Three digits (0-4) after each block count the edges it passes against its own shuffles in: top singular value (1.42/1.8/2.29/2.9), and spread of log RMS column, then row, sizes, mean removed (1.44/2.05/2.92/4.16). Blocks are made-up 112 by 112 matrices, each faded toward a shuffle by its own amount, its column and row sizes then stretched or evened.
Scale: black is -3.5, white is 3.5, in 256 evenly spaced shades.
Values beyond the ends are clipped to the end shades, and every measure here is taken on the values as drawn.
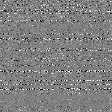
1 0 4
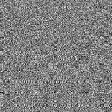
3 0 2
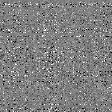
0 2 3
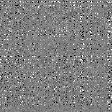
1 3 3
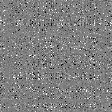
2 2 2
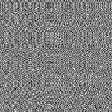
4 0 0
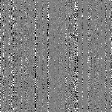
3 4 1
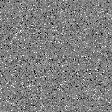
2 0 1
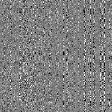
3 4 0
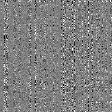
1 4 1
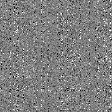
0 3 1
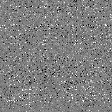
1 1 2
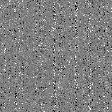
1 3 1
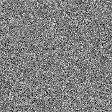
0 1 0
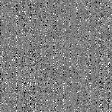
1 3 1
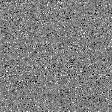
0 0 2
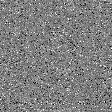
0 0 1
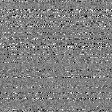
1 0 4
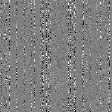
2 4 0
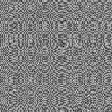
4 1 0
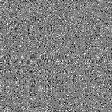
3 0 1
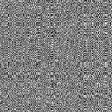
4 3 1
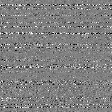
1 1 4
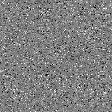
2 0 1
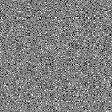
3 1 1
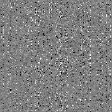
0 3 1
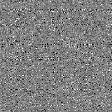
3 1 2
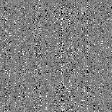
1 3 2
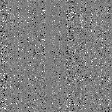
0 3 1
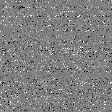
0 0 3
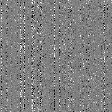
3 4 0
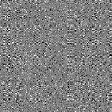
4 2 2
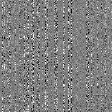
1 4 1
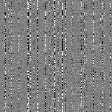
4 4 1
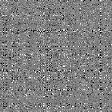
3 2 3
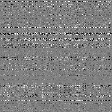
2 2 4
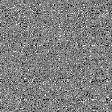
3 1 2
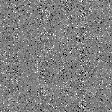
1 2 0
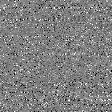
2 0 2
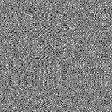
3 0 1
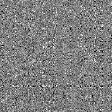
2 3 1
